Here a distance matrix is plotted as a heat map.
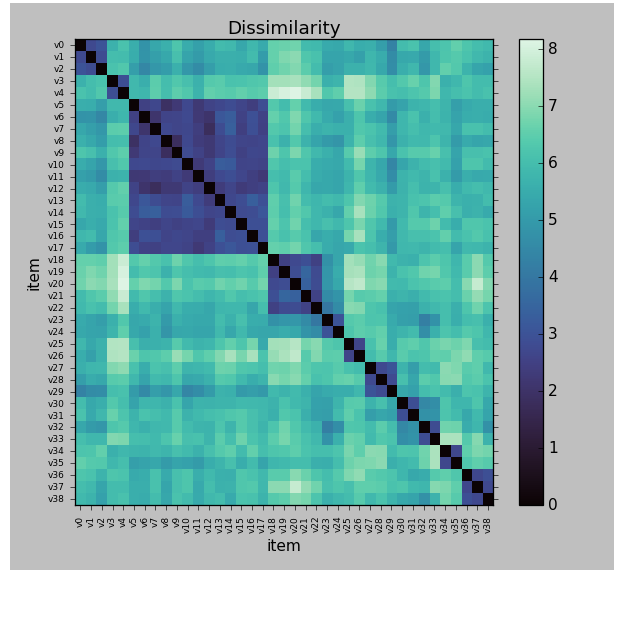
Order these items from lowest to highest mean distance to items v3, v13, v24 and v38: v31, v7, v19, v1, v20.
v7, v1, v31, v19, v20
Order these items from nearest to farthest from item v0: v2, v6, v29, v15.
v2, v29, v6, v15
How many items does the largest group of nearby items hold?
13
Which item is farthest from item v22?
v4
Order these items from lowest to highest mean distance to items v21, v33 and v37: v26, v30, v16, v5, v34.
v30, v5, v16, v26, v34
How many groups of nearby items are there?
11
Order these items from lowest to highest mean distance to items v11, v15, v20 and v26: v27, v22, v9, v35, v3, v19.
v9, v22, v19, v35, v27, v3
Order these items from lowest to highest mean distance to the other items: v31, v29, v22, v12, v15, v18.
v12, v15, v29, v22, v31, v18
